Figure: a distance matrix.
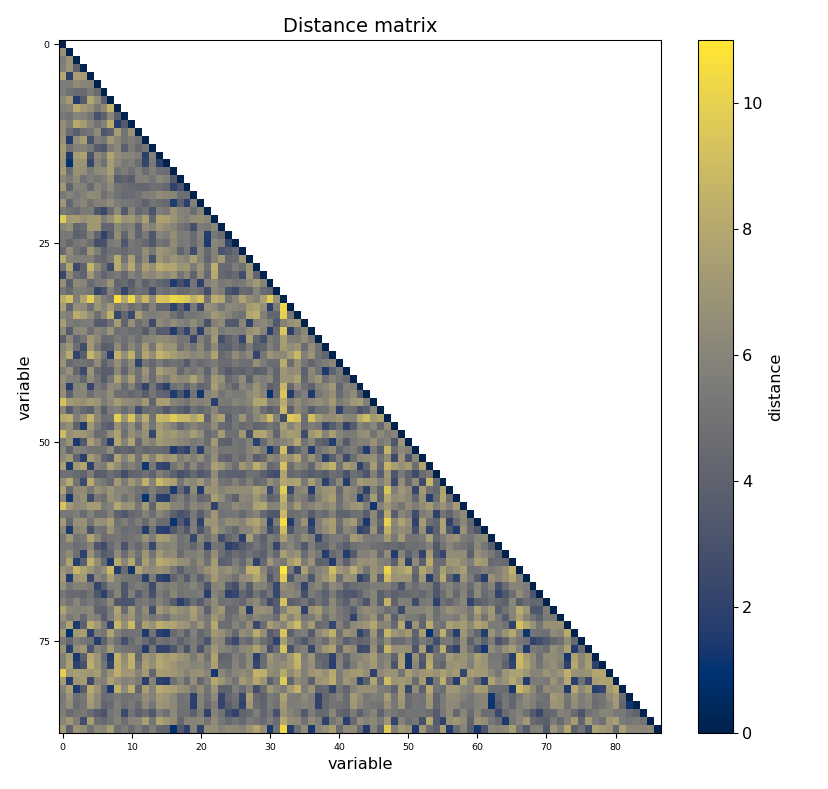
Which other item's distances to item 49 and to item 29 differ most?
0
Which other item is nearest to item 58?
45
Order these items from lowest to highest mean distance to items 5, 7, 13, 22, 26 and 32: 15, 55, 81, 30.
81, 55, 30, 15
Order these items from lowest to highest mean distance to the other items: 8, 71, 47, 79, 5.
5, 71, 8, 79, 47
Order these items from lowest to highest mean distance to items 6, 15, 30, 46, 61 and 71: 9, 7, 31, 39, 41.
31, 9, 41, 7, 39
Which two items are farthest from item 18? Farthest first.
32, 47
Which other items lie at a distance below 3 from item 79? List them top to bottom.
22, 45, 58
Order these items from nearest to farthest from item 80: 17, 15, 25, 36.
15, 36, 25, 17
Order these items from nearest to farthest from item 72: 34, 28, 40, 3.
3, 40, 28, 34
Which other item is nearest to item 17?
70
